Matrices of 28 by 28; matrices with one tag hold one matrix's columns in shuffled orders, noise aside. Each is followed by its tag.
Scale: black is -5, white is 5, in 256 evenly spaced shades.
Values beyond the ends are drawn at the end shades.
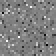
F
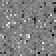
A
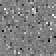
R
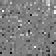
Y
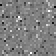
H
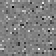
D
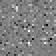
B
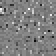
R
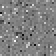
F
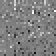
Y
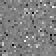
F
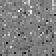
Y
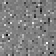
A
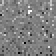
Y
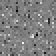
A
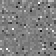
D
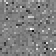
D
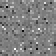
D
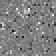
R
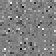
D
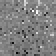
Y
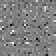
B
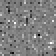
A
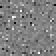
H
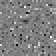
F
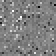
H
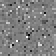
F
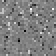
R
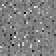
F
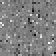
A
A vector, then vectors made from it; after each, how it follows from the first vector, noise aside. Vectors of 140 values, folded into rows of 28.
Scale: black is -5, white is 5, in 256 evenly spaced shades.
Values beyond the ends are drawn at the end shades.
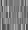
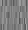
reversed, negated, shrunk.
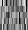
reversed, negated, scaled up.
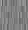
reversed, negated, shrunk.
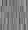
reversed, negated, shrunk.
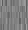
reversed, negated, shrunk.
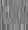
shrunk.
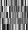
scaled up.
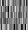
negated, scaled up.
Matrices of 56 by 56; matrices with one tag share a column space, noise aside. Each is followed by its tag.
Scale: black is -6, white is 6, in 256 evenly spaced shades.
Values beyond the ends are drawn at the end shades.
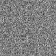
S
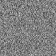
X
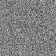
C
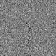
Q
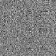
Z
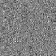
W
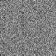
Z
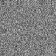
C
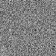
C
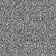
S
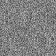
W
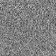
X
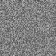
Z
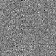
C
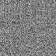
Q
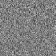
X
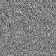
X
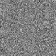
Q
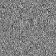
X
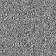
S
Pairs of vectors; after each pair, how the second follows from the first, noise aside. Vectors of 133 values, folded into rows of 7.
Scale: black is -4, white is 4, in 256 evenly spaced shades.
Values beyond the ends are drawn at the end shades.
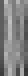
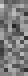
shuffled.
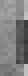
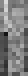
wrapped around.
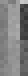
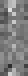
wrapped around, negated, partly zeroed.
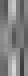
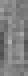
wrapped around, negated, shrunk.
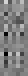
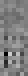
partly zeroed.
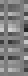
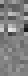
partly zeroed.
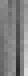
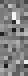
shuffled.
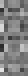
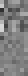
partly zeroed.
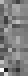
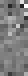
reversed, partly zeroed.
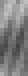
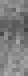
wrapped around, negated, shrunk.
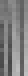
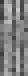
wrapped around.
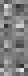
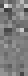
reversed, partly zeroed.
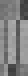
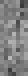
partly zeroed.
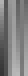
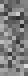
shuffled.
